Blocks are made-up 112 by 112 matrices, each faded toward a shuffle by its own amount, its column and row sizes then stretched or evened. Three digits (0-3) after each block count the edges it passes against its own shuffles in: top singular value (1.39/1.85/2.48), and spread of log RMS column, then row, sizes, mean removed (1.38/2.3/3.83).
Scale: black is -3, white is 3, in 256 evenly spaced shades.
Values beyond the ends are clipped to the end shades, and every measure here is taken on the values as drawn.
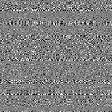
3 0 3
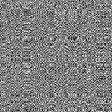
3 1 1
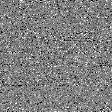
0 0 2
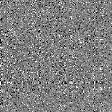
2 2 1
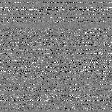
0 0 3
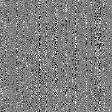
1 3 0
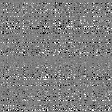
0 2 3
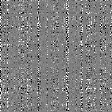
2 3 2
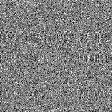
2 0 1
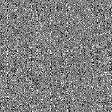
2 2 1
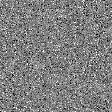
1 1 0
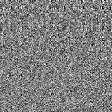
2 1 1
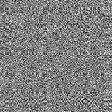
3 0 1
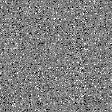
0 1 2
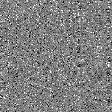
2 1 0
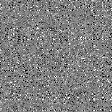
2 1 2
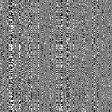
3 3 0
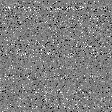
0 0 2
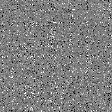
0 2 1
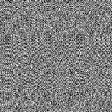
3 1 1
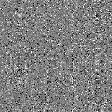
2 1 0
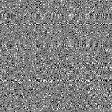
3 0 2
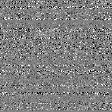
1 1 3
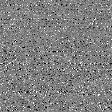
0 0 2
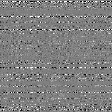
3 1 3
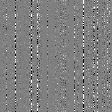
3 3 0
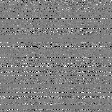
1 1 3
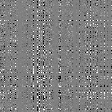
3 3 2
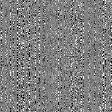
2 3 0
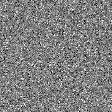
1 1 0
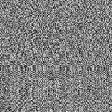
3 1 0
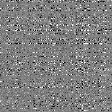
1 2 3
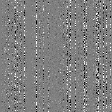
1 3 0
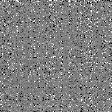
0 2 2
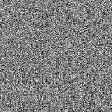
2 1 0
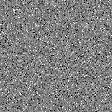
2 0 0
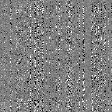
1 3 1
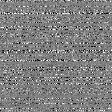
2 0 3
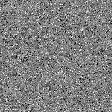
1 0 0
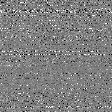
0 0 3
